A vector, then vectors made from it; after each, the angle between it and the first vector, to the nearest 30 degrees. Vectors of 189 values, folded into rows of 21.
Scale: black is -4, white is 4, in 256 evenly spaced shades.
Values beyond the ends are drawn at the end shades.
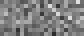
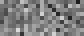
150 degrees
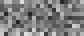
120 degrees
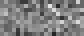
30 degrees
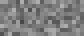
90 degrees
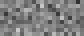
150 degrees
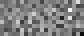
60 degrees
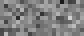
60 degrees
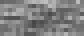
60 degrees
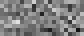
60 degrees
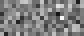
120 degrees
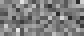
150 degrees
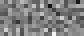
150 degrees
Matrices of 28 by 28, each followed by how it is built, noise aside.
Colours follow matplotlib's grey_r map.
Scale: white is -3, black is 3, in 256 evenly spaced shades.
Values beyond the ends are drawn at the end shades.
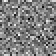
repeating columns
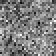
smooth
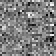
low rank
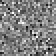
diagonal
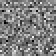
repeating columns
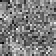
smooth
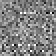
low rank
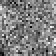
smooth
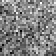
smooth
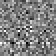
low rank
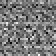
repeating columns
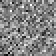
Hankel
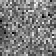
smooth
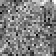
smooth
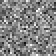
repeating columns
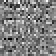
low rank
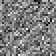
Hankel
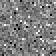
sparse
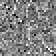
diagonal
